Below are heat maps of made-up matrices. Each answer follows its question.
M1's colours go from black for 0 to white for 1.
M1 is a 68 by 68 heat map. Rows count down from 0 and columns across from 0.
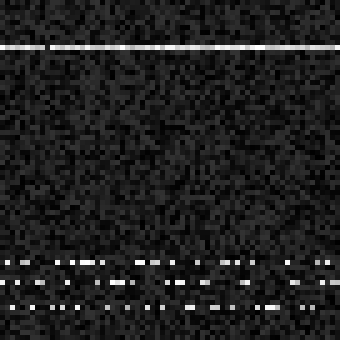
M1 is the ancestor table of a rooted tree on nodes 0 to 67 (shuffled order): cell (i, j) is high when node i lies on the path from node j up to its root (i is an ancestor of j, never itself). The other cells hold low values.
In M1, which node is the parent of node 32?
61
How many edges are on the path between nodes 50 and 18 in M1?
2
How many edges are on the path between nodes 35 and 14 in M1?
4
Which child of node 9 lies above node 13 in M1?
56
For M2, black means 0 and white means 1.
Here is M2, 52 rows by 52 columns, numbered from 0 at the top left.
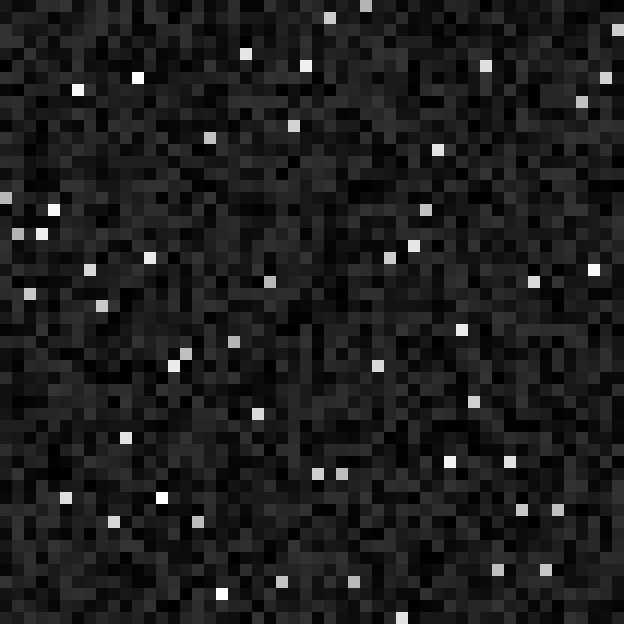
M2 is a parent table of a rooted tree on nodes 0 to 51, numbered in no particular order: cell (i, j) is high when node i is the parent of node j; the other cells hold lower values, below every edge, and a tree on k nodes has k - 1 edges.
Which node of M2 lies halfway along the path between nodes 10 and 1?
33
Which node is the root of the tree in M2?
47
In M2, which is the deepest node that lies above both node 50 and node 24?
6
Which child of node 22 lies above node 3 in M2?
7
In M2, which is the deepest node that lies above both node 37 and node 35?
17
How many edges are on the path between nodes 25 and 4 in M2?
9
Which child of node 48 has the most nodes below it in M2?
23
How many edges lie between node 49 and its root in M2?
8
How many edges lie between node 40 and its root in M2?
3
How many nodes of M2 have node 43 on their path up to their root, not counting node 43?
6
